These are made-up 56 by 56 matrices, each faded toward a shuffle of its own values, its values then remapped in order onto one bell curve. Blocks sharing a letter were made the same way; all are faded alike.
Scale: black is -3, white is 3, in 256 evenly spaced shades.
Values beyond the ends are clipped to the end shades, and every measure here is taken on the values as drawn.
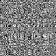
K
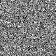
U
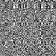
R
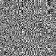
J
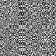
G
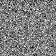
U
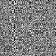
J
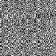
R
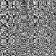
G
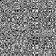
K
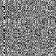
G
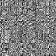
K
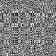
G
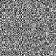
K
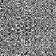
J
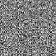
J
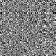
K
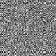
R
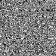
U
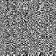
J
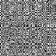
G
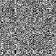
J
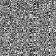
J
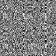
J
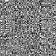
J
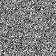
U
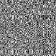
K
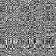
G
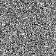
U
